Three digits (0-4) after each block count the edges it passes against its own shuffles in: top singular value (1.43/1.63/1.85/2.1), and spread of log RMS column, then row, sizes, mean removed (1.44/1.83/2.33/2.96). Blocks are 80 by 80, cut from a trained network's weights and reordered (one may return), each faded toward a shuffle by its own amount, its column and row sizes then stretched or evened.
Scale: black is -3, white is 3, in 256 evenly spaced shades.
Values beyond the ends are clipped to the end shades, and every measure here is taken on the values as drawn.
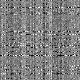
4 0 4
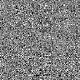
1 2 2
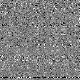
2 2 3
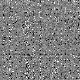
0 3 1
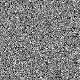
0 0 2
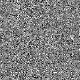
0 2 2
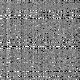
3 0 4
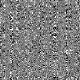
2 4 2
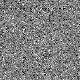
0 2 0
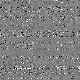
0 1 4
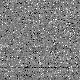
0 0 1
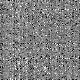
1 1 2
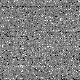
0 1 1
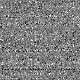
0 1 2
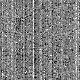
4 3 0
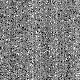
1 0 0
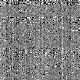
2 0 3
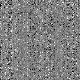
0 3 0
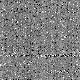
0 0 2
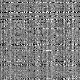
4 0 4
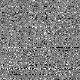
1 2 4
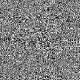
2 2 3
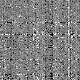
3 2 3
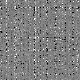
2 4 2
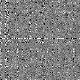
1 3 3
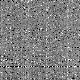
1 0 3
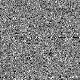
1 1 2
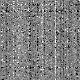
3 3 2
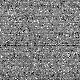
2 0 0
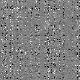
0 4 2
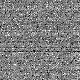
2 0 0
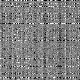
4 0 4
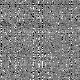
2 3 0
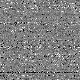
1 0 3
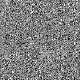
1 2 2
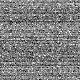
4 1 0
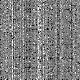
4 3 1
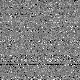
1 0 3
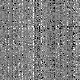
3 4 2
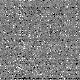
1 1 2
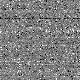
1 1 2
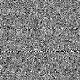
2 0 2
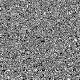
0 0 2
